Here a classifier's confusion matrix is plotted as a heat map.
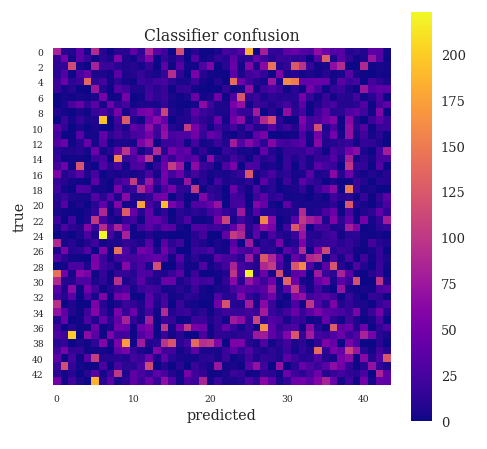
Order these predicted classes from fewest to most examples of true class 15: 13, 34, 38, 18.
13, 34, 18, 38
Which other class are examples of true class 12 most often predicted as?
23
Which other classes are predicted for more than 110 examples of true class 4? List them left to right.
23, 30, 31
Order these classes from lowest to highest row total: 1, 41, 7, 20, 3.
3, 7, 1, 41, 20
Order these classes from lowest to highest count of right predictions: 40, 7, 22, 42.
7, 40, 42, 22
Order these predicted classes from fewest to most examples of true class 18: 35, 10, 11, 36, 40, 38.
40, 10, 35, 36, 11, 38
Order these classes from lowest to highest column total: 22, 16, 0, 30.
22, 16, 30, 0
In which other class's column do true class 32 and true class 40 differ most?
43
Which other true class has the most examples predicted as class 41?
1
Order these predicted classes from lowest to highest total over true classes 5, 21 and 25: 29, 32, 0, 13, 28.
13, 28, 29, 0, 32
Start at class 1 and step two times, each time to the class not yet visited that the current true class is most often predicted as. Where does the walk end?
26
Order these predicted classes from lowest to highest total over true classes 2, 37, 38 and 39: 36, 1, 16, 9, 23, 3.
3, 16, 1, 23, 36, 9
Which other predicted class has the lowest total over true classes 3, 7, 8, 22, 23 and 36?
41
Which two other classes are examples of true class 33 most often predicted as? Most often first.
22, 0
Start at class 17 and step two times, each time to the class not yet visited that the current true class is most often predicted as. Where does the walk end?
34
